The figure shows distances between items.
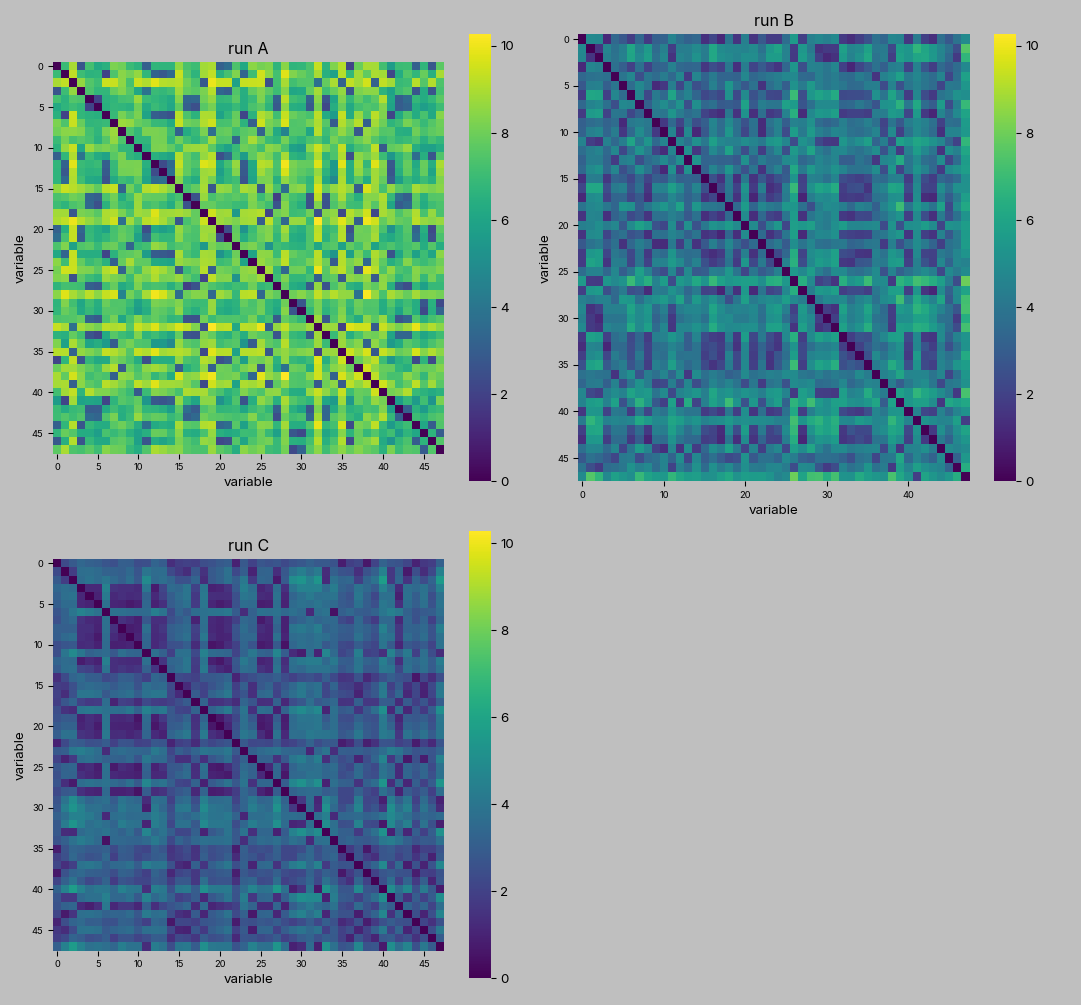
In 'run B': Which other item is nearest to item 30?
2
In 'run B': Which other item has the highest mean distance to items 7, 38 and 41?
39
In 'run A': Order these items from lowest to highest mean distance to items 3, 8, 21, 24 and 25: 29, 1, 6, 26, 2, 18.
29, 6, 1, 26, 18, 2
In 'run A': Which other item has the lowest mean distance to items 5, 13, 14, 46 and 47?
41
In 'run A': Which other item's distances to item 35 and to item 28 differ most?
32
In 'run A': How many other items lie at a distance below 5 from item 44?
7
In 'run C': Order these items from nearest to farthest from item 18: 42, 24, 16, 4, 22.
24, 16, 22, 42, 4
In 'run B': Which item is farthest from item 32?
26
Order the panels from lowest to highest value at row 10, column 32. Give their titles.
run C, run B, run A
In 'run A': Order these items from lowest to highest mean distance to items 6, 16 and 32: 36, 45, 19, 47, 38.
45, 36, 47, 38, 19
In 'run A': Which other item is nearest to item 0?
36
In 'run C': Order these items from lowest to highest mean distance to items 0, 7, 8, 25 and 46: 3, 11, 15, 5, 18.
5, 3, 15, 11, 18
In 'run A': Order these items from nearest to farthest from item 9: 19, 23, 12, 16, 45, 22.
22, 45, 16, 23, 12, 19
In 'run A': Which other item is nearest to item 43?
27
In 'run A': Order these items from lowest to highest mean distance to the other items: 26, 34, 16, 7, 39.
16, 34, 26, 7, 39
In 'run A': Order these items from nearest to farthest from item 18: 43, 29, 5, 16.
29, 5, 43, 16
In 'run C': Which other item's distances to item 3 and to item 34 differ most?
6
